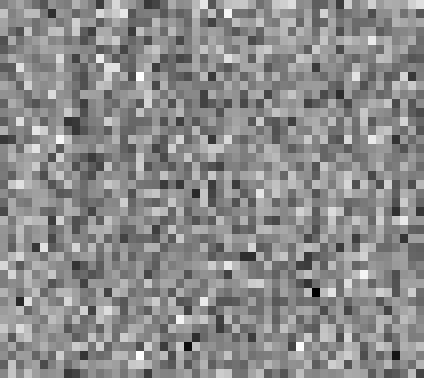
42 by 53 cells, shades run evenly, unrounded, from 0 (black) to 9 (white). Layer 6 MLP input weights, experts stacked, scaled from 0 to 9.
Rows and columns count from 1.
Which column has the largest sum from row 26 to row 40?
44
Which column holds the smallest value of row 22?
25
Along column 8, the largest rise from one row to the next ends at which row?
18
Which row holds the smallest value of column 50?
40
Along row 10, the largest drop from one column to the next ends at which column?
20
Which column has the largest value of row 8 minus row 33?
14
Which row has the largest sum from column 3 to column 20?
38
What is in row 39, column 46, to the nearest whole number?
3
